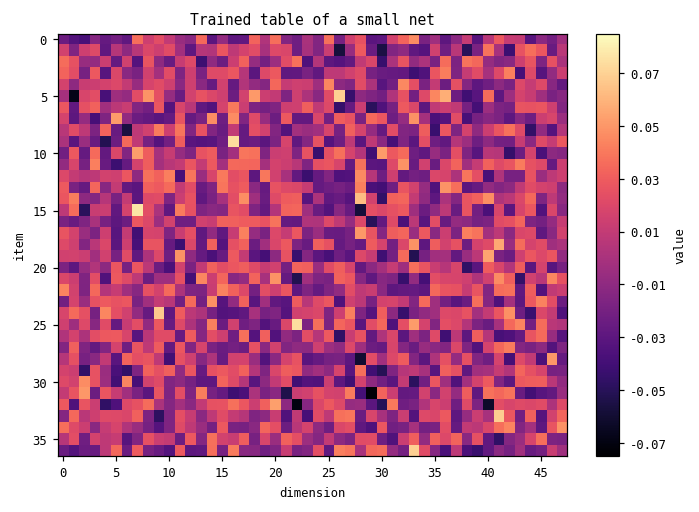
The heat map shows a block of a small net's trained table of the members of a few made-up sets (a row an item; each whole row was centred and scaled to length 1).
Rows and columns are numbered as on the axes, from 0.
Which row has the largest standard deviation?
31
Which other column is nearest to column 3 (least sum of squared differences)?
44
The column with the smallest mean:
30
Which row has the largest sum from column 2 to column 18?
12
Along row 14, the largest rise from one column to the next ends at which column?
28
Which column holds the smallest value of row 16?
29
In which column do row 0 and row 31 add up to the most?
13
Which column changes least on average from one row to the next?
47
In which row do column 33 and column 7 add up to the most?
36
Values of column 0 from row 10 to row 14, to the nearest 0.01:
-0.02 -0.01 0.02 0.03 0.03
